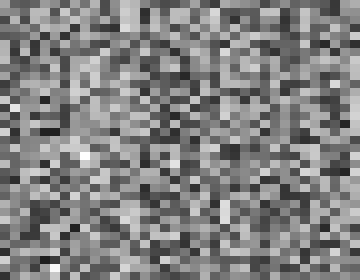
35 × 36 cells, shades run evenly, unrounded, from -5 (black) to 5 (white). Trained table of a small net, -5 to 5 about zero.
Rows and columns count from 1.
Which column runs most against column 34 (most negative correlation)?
36
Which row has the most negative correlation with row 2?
23
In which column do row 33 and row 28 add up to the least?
5
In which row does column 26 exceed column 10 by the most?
7
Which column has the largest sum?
13
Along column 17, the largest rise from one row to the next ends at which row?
33
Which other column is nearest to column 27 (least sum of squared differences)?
4
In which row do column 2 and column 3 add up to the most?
14
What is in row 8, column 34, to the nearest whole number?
2
